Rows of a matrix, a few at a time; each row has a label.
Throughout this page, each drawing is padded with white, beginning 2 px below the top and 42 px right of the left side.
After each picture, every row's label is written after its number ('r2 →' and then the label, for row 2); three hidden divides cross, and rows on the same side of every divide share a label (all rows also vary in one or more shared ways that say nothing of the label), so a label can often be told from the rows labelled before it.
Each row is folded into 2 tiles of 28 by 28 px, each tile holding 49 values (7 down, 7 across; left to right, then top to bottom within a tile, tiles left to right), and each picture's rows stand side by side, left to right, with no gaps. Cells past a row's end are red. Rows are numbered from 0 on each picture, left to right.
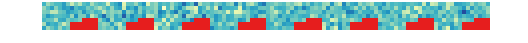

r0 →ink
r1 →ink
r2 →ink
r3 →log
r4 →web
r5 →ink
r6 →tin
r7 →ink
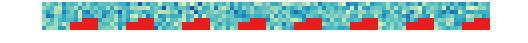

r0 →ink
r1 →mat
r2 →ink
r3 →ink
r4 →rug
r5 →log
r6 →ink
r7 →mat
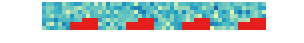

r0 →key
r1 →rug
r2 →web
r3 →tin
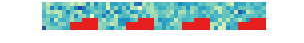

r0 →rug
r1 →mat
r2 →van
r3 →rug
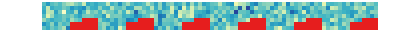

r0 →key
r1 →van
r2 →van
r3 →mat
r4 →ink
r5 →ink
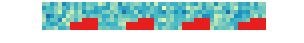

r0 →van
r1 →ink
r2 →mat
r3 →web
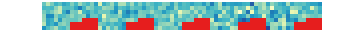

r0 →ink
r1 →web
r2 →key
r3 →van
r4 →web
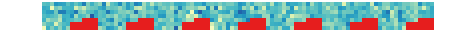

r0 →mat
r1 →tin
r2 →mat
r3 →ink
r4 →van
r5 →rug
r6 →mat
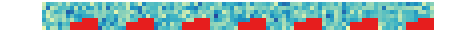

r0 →ink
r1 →log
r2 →key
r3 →ink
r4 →mat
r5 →ink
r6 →van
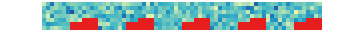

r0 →mat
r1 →rug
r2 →key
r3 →web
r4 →van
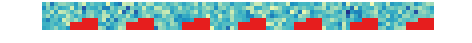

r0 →log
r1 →tin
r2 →rug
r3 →van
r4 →rug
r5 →ink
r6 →tin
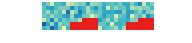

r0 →tin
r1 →mat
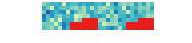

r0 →web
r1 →web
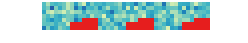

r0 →log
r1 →key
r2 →log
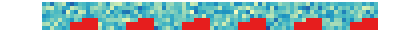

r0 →rug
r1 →rug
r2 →rug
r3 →key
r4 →key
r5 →mat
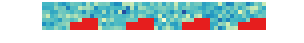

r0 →tin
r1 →mat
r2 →web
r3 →tin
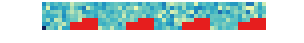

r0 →web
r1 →tin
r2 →log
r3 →tin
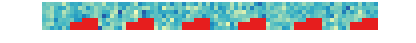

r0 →log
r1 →ink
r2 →mat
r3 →key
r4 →ink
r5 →ink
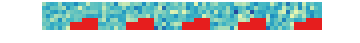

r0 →van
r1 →web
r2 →log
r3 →mat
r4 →van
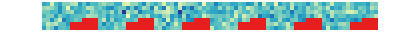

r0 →web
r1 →mat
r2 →ink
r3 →tin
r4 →ink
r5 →log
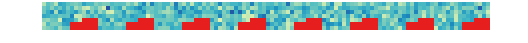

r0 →mat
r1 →rug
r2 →ink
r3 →mat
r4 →tin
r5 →ink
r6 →web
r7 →log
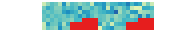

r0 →ink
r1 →tin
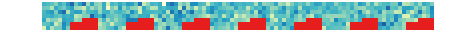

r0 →mat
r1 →ink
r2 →mat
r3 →tin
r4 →web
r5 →tin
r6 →tin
